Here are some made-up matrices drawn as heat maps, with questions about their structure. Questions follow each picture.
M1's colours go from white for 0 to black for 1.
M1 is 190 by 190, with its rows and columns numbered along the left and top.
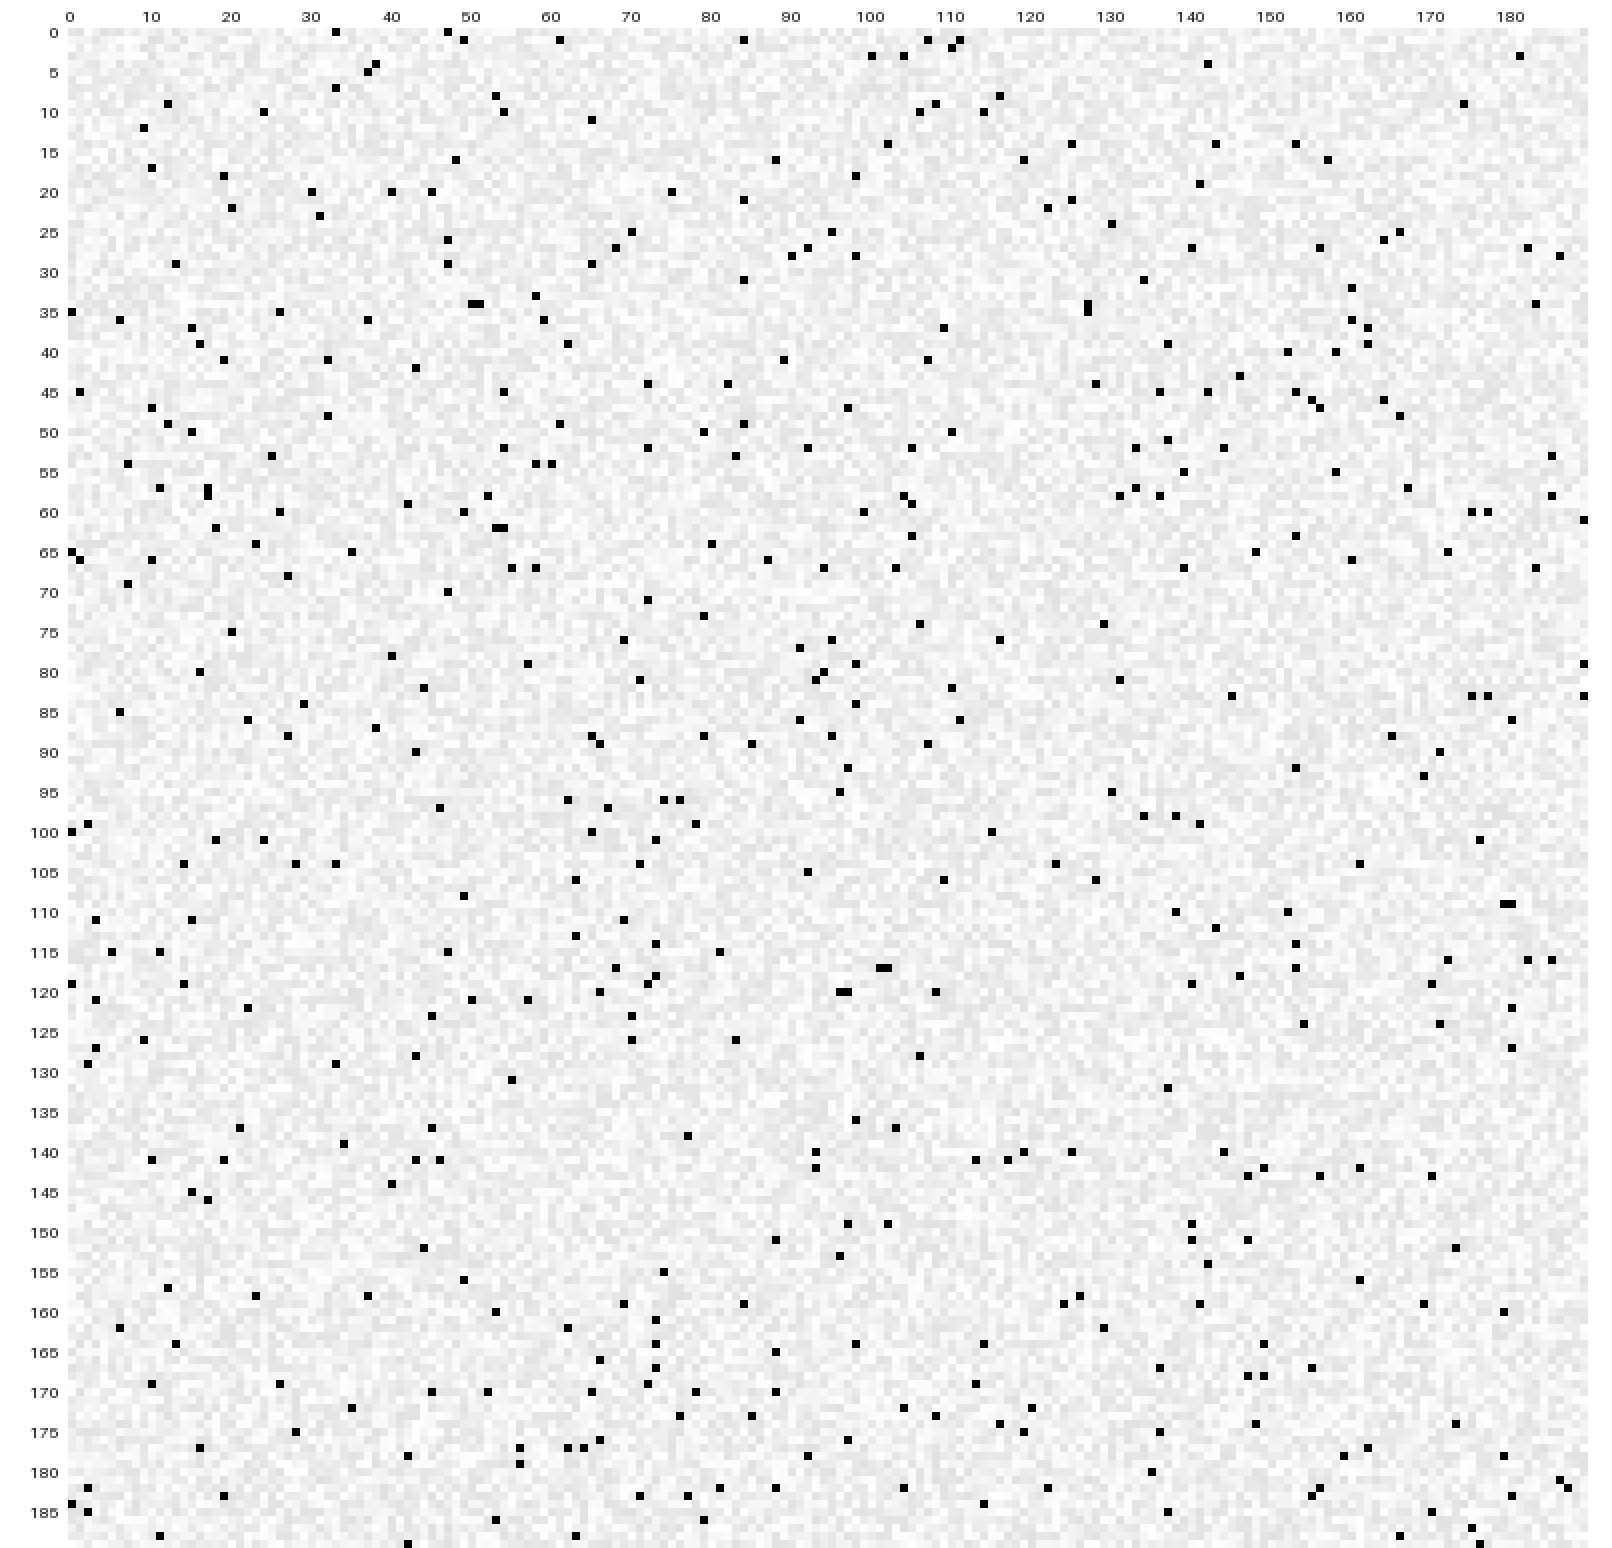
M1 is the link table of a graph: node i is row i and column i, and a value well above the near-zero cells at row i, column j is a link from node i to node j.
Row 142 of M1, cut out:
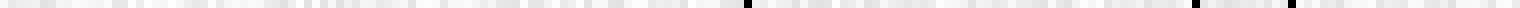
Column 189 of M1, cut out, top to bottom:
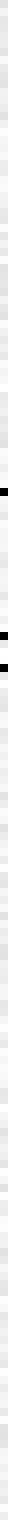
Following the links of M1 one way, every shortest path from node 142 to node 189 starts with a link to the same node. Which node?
node 161
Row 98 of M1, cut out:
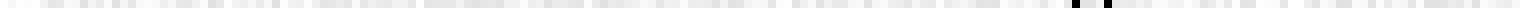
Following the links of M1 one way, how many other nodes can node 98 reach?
4
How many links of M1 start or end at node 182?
9
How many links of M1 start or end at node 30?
1
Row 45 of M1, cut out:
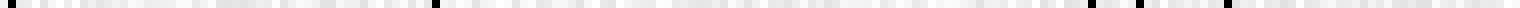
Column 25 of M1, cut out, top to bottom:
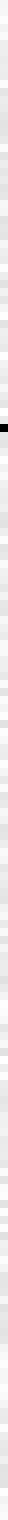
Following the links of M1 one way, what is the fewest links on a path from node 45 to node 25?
5
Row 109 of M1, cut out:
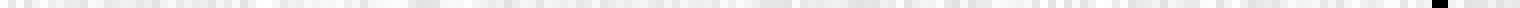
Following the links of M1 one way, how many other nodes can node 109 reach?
4
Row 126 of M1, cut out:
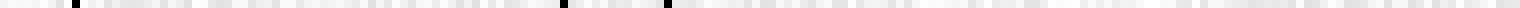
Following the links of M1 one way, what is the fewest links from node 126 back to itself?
7
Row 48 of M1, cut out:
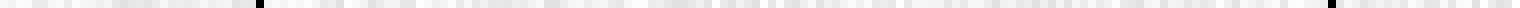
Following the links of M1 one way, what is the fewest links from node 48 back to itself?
7
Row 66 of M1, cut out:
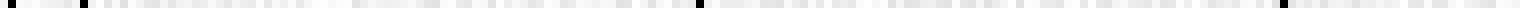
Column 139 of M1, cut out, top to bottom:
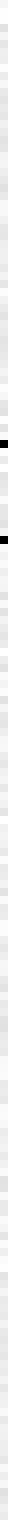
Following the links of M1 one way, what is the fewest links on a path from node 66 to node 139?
6
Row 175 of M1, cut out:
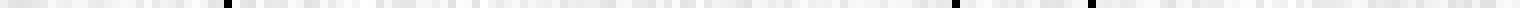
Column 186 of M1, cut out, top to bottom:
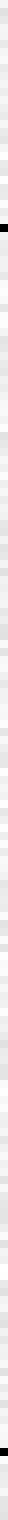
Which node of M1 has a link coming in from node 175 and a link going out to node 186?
node 28
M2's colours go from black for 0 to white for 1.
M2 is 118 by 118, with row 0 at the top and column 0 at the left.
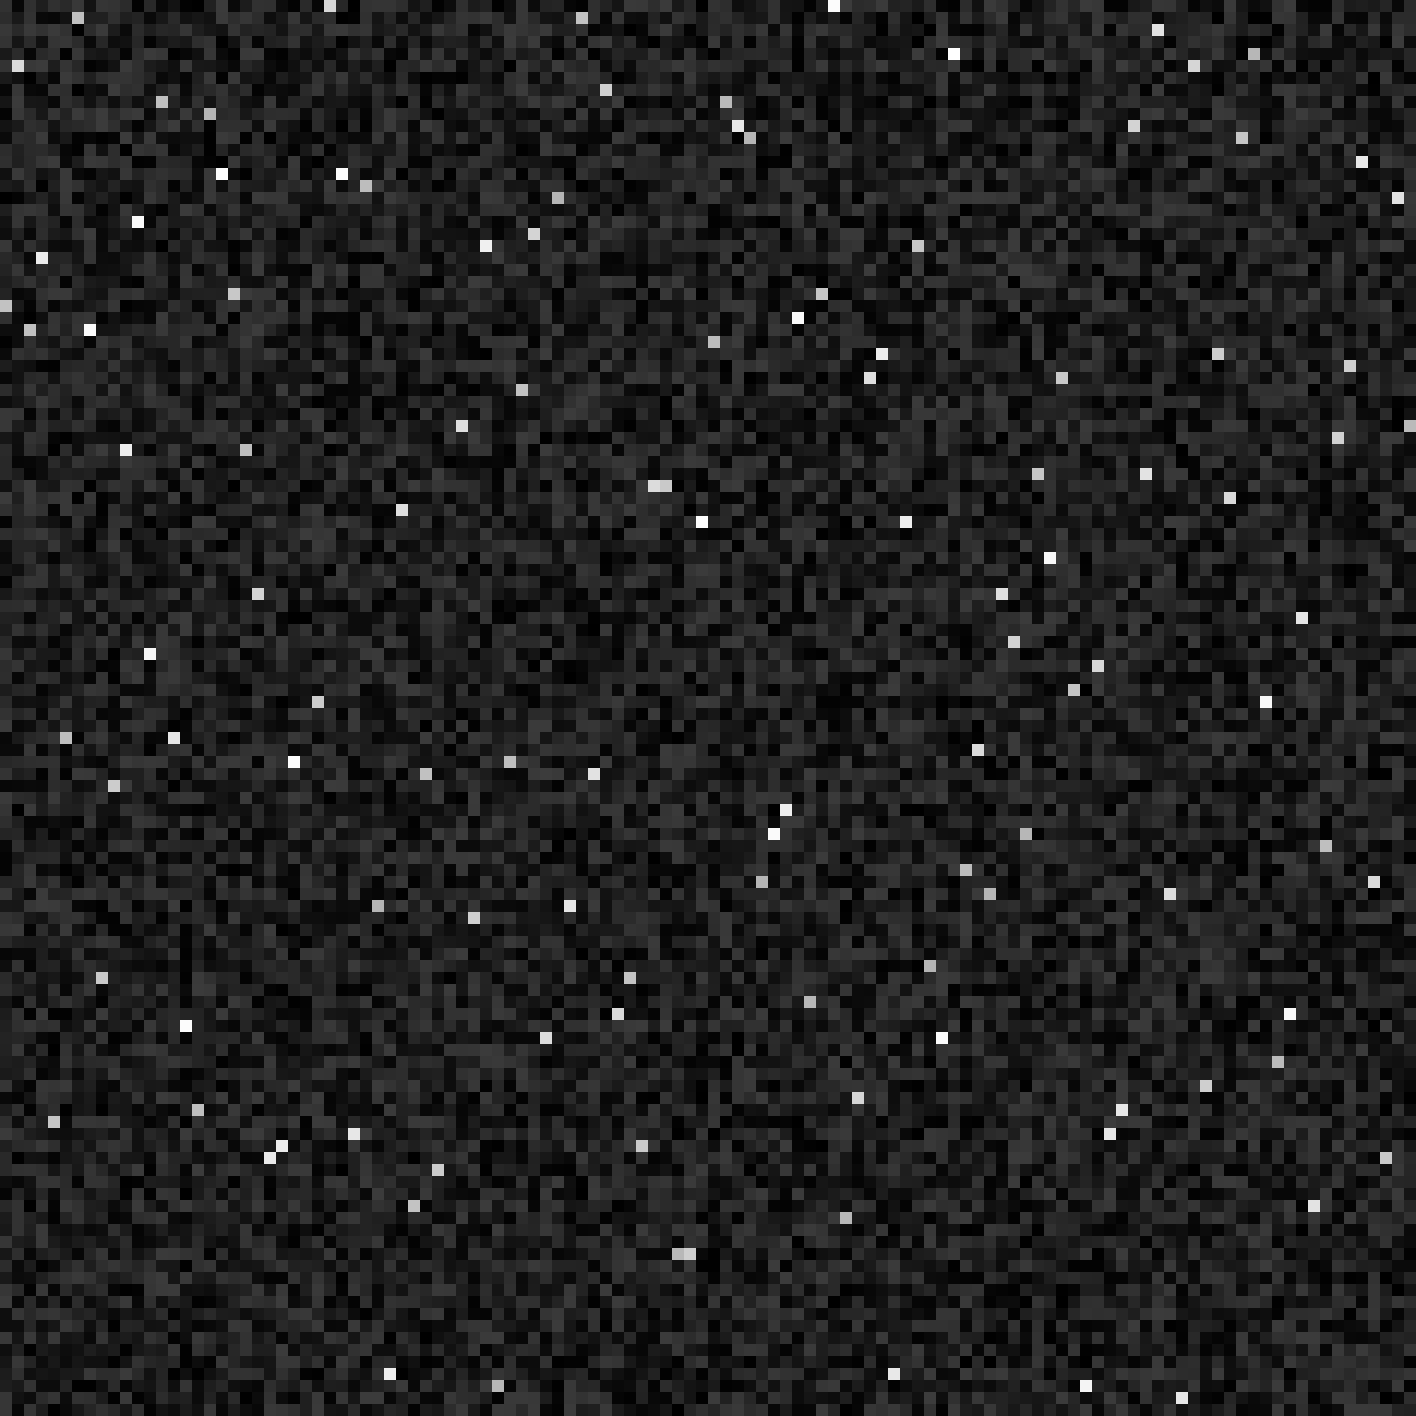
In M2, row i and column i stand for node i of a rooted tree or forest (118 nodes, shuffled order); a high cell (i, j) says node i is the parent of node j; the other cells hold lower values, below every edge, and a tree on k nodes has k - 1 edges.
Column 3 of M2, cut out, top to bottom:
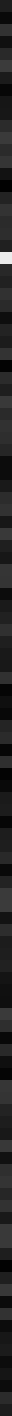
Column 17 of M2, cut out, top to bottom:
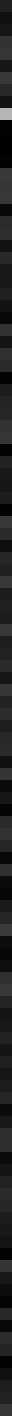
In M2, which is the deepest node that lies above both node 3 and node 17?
49
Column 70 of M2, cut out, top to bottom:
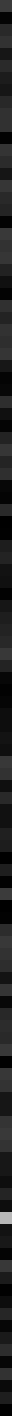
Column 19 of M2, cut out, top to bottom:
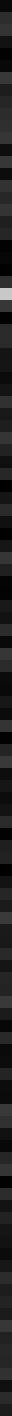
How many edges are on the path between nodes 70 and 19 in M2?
6
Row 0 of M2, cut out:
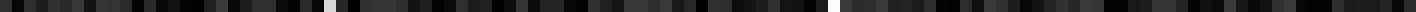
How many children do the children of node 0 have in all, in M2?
4
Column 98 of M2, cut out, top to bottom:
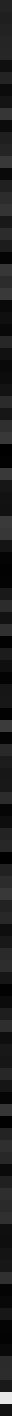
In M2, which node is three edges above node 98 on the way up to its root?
92
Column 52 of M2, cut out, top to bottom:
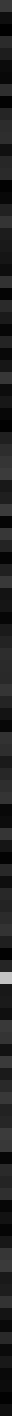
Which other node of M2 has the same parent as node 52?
8
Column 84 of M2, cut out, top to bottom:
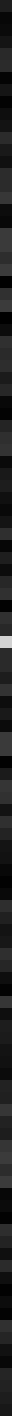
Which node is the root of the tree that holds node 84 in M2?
37
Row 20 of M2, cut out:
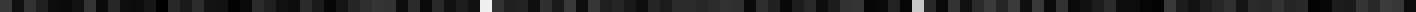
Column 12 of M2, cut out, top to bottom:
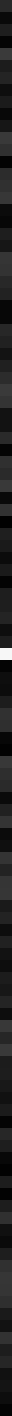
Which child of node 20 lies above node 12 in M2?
40
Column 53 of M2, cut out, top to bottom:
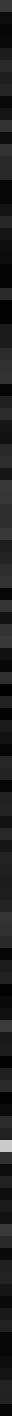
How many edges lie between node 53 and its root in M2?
5
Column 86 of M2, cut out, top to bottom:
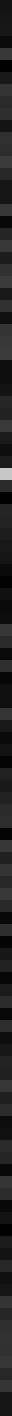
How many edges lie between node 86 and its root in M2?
4
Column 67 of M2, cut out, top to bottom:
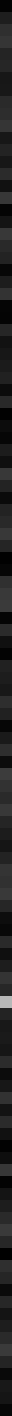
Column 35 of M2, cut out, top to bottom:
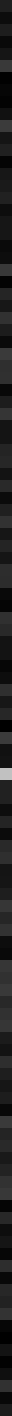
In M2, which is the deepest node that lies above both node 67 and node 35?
64
